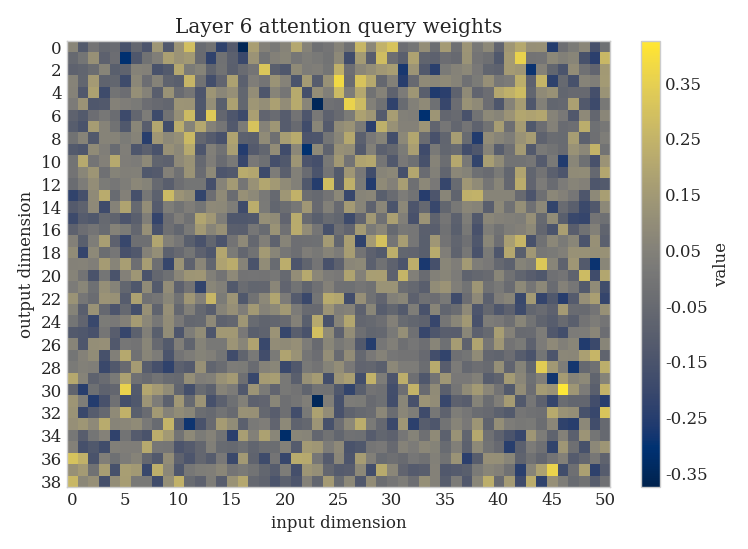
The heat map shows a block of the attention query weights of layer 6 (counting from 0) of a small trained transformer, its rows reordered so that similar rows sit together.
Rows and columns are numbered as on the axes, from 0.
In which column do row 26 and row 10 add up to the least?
49
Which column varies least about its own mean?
39
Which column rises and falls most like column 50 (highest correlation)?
32
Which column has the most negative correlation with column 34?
37
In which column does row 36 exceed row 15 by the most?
0
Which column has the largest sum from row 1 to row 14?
42
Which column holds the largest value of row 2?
18
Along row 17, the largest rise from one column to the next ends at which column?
28
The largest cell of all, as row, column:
30, 46
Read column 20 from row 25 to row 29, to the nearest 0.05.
-0.2 0.1 0.2 -0.2 0
